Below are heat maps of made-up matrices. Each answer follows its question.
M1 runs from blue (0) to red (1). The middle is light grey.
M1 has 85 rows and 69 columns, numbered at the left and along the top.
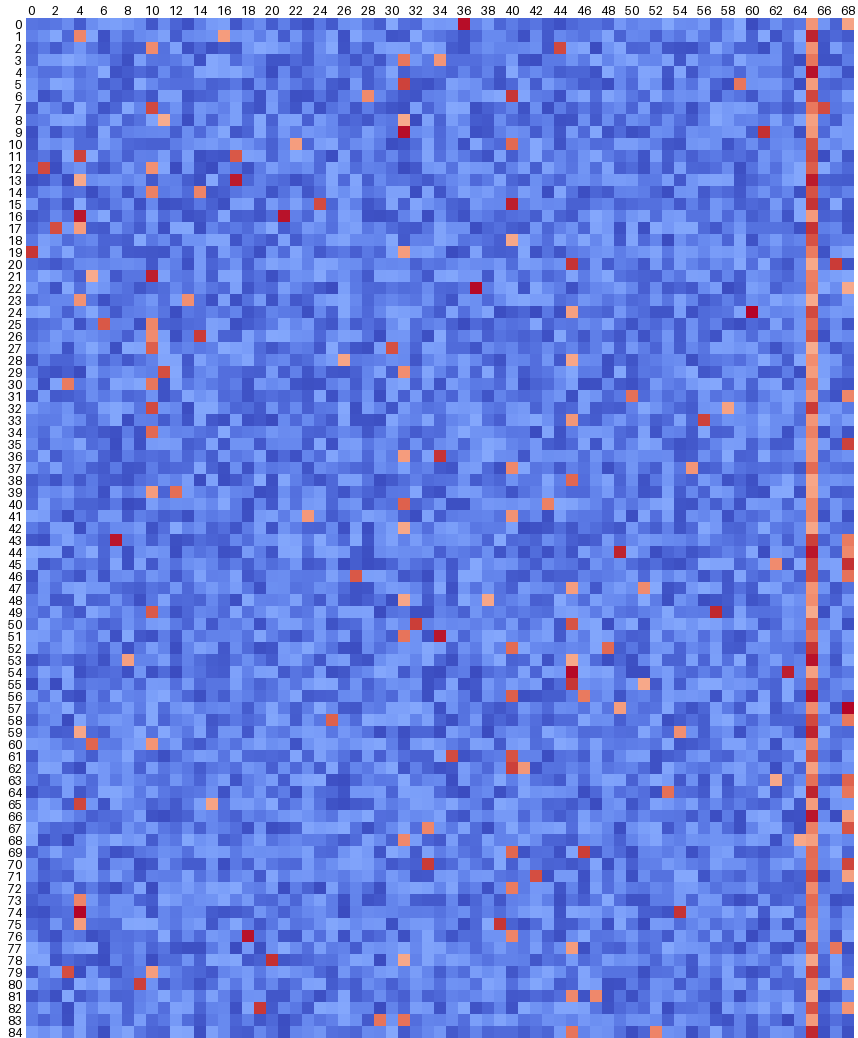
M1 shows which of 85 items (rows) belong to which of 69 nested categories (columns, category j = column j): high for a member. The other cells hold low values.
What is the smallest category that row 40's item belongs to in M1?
43
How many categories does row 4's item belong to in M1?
1
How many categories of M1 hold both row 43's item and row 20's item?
1
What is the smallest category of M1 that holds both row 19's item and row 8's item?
31
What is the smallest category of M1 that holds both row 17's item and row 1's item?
4
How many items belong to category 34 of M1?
3
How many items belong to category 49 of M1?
2
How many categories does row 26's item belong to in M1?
3
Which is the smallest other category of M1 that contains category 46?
40
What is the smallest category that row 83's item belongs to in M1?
29
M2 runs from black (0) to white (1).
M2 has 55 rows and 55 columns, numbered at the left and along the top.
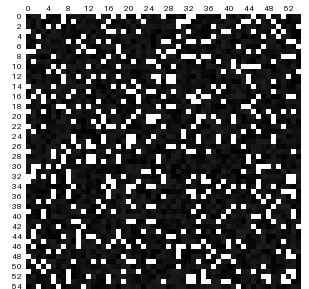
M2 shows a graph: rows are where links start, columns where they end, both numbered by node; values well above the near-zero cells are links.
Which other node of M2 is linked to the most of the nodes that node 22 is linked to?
node 0
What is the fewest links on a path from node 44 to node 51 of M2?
3
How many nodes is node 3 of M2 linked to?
11
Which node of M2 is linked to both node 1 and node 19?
node 32
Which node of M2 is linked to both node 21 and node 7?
node 13
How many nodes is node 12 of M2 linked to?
11
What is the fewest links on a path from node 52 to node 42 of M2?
2
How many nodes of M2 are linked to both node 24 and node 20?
6
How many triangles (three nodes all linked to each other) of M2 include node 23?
6
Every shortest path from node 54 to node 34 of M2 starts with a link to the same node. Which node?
node 2
